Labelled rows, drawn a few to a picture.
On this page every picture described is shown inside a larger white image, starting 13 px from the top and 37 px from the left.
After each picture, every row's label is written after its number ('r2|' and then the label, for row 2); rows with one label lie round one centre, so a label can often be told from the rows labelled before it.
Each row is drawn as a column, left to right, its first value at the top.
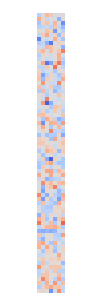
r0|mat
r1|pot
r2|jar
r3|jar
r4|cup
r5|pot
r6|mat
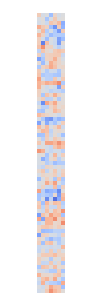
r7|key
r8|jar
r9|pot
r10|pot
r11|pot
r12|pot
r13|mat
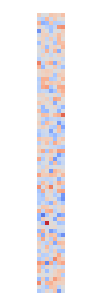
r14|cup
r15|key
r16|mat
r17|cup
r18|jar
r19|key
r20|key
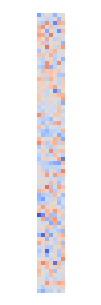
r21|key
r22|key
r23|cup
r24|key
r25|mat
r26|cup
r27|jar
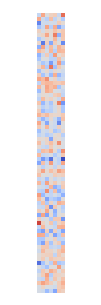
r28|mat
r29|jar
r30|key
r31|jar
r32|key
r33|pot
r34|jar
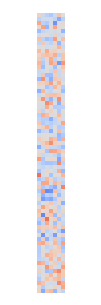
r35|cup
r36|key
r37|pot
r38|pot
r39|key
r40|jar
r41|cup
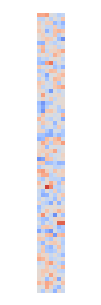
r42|jar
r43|jar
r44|cup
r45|cup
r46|key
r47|mat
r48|mat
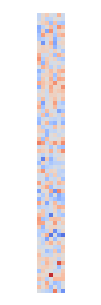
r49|pot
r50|jar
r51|cup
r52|key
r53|pot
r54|key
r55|key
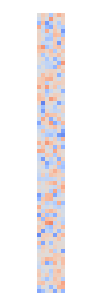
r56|key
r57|jar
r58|mat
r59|mat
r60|key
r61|jar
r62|cup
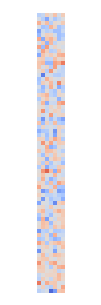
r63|cup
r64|pot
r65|jar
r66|key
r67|cup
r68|pot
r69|pot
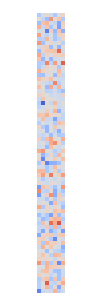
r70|key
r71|jar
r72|cup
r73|mat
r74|pot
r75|mat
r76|cup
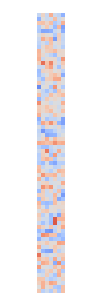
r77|pot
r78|cup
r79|cup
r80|cup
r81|mat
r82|key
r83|pot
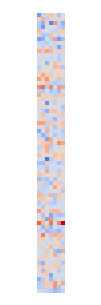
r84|mat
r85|mat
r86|jar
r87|mat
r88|cup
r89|mat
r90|mat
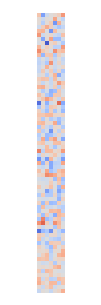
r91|jar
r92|mat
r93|jar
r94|cup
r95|mat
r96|pot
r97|jar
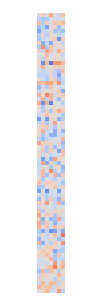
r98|pot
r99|jar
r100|pot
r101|jar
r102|cup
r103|pot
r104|cup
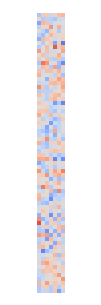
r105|mat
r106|cup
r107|cup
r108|key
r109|jar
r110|key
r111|jar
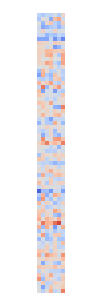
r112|pot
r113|mat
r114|pot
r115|pot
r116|mat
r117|mat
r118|pot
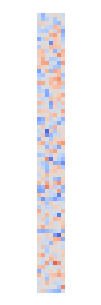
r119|pot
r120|pot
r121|cup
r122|jar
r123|key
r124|key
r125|pot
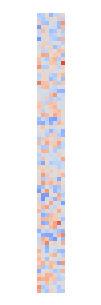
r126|pot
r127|key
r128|key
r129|pot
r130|pot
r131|mat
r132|cup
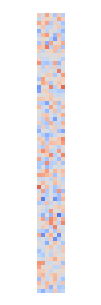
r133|cup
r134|key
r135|jar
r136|mat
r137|pot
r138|key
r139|mat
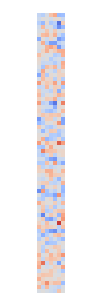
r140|pot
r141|key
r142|jar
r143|jar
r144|jar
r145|mat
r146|pot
